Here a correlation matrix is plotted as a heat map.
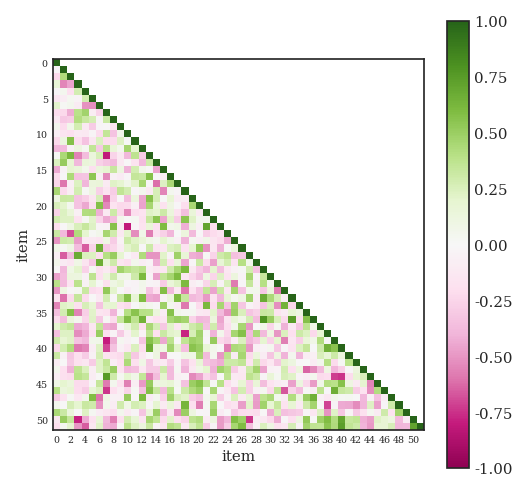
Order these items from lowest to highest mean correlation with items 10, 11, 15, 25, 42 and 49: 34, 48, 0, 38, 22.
0, 22, 48, 34, 38
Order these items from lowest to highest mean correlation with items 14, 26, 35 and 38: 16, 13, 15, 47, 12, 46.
15, 12, 47, 46, 16, 13
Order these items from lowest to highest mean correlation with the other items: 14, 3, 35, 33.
3, 14, 33, 35
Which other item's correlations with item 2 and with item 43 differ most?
35
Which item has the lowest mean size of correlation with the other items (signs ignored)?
9
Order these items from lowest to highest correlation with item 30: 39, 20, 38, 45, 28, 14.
14, 20, 39, 45, 28, 38
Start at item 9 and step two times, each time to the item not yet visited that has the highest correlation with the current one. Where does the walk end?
36
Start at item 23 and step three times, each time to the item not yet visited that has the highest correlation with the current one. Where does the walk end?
32
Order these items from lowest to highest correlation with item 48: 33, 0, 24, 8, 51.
51, 24, 8, 0, 33
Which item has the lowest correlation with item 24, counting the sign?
2
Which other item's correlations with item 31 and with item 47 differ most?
25
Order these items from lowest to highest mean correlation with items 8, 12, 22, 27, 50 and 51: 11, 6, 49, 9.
49, 6, 9, 11
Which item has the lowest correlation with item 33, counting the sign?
1
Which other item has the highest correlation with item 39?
46
